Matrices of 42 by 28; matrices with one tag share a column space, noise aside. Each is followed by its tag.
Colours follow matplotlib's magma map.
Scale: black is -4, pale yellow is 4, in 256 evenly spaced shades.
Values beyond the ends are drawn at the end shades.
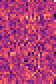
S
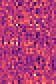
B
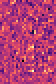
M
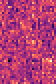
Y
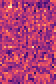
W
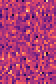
S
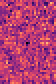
B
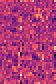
S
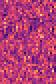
M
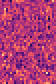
S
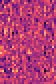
M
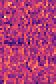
B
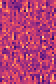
W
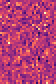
B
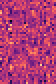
B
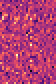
S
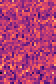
S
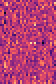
B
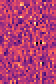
B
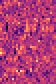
M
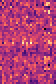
B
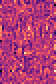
M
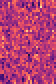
W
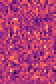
M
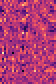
M
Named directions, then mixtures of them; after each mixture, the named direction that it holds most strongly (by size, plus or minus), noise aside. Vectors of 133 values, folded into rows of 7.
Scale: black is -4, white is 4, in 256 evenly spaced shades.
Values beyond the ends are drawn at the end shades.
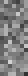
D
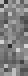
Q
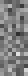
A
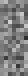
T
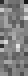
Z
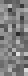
A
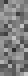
D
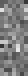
Z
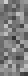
T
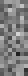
A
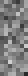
D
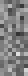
A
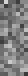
D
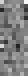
Z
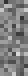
A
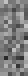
T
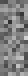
T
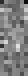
Z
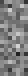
A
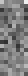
Z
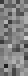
Q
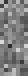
Q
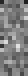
Z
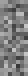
T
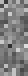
Q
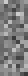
T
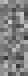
T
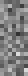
A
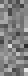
A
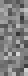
A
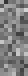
Q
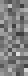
A
